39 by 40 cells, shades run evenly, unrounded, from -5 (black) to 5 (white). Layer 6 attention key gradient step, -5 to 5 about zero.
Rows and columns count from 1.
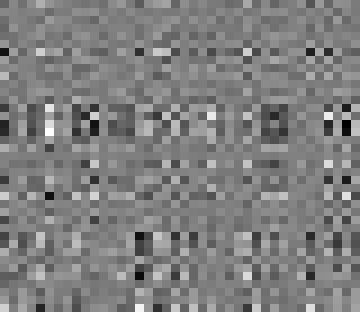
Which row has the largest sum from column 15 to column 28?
15
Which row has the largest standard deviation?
17
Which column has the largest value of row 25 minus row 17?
39
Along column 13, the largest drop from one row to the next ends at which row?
16
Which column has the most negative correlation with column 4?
6
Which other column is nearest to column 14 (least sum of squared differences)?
34
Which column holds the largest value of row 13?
9
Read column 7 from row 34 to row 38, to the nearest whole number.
0 1 0 0 0
